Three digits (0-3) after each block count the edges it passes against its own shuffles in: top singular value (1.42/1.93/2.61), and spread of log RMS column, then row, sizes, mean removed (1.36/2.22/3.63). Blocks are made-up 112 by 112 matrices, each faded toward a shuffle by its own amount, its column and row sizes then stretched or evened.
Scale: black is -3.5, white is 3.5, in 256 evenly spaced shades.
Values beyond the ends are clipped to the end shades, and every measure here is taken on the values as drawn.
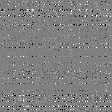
1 2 3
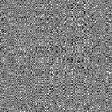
3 2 0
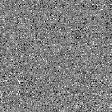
2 1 1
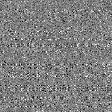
2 0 2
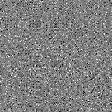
2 0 0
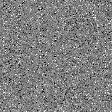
1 1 0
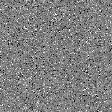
1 1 0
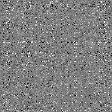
0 2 2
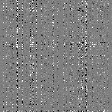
1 3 2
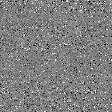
0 1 2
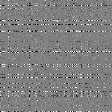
3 2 3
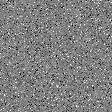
0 0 0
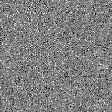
2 0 0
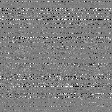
1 1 3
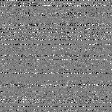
0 1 3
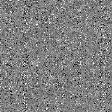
1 2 1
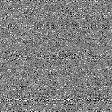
2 0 2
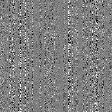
1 3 0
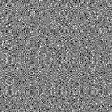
3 1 0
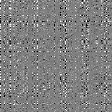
3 3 2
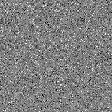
2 0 0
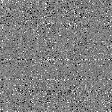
2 1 2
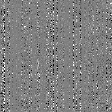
1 3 1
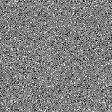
2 0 1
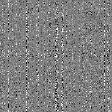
1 3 1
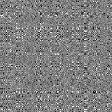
3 2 2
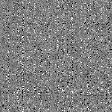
1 2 1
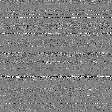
2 0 3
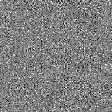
2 1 1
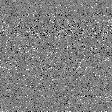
0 0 2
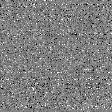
0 0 2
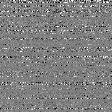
1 0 3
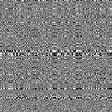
3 1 3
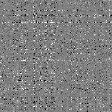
2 2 2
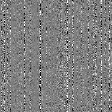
1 3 0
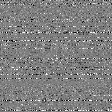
2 0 3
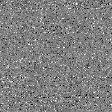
0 0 2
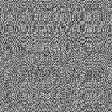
3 1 1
